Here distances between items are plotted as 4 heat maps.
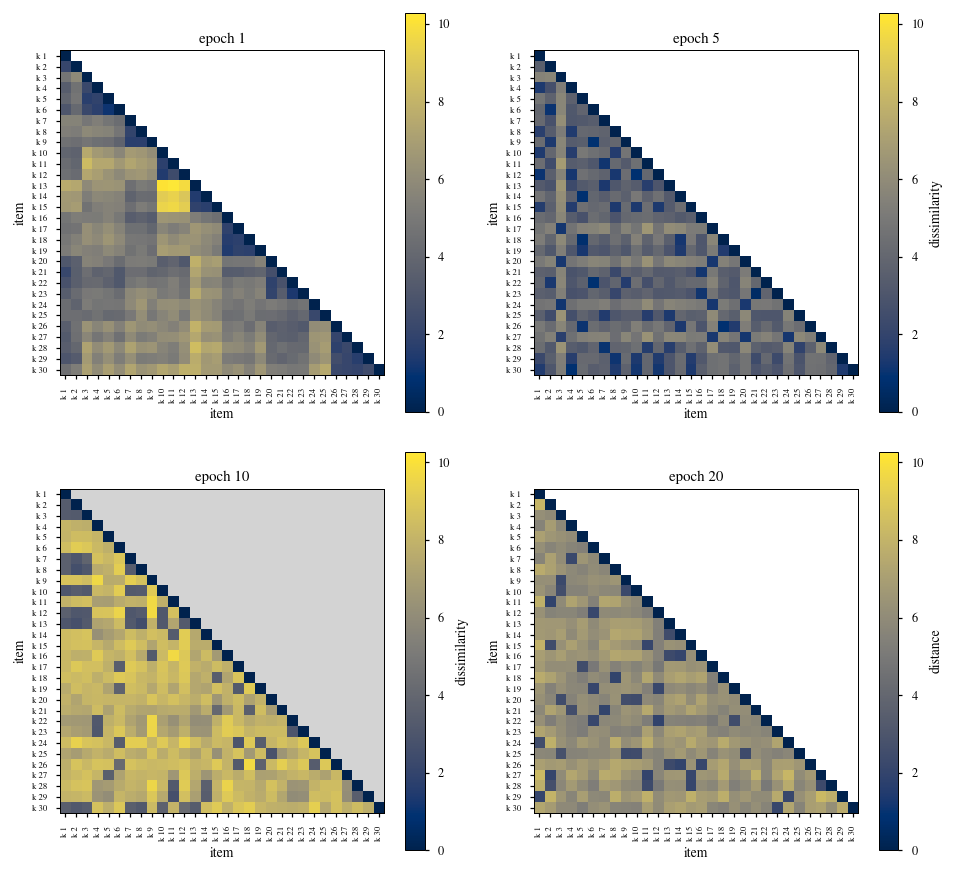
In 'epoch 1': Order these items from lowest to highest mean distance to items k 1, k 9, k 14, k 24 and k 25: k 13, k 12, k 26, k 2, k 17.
k 2, k 17, k 13, k 26, k 12
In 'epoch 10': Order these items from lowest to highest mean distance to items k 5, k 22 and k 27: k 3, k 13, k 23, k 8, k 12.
k 23, k 13, k 8, k 3, k 12
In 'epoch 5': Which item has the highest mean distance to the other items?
k 3
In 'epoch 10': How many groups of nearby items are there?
8
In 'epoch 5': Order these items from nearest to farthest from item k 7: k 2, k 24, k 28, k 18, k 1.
k 28, k 2, k 18, k 1, k 24
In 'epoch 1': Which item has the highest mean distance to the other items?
k 13
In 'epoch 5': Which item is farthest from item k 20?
k 11
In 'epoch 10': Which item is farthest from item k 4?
k 9
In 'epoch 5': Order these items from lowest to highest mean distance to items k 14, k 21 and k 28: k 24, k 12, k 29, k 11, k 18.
k 18, k 11, k 29, k 12, k 24
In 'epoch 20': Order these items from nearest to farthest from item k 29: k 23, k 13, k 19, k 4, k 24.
k 24, k 4, k 19, k 13, k 23
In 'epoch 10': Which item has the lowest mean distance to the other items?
k 13
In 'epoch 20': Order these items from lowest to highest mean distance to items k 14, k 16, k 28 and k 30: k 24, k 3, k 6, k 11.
k 11, k 6, k 3, k 24
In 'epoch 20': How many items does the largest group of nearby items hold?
5
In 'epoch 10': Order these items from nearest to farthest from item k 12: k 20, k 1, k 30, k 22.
k 1, k 30, k 22, k 20
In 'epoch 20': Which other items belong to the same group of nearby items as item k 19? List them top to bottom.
k 6, k 12, k 22
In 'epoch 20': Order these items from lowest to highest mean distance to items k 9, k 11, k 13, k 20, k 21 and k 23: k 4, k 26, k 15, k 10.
k 10, k 4, k 15, k 26
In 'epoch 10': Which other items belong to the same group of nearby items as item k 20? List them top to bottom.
k 25
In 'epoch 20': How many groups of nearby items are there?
9
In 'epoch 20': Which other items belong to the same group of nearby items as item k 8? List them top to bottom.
k 18
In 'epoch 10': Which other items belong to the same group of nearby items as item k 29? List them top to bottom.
k 11, k 14, k 28
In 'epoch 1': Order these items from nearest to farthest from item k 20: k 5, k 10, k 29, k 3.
k 10, k 29, k 5, k 3
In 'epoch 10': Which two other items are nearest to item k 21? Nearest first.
k 18, k 15
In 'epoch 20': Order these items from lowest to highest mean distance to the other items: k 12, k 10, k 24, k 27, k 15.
k 12, k 10, k 15, k 27, k 24
